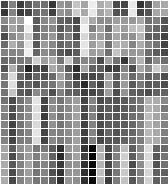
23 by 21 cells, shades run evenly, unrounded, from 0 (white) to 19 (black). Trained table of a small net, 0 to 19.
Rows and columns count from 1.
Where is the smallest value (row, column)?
3, 4
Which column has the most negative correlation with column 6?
20
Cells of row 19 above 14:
3
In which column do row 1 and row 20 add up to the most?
7
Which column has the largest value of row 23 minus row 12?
2
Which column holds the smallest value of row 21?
19
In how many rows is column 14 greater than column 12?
14
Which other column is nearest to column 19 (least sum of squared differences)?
1
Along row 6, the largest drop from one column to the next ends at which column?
11
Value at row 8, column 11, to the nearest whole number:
9
